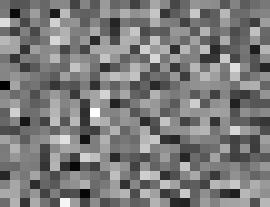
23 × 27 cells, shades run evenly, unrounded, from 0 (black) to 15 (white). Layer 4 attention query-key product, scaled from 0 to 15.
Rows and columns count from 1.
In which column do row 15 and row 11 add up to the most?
11
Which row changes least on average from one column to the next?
1
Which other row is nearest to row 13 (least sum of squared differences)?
12
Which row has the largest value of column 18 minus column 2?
7
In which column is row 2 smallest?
2
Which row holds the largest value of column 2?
13
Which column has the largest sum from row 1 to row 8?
16
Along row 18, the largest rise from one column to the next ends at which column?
9
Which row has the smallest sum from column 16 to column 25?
18
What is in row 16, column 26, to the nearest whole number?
4
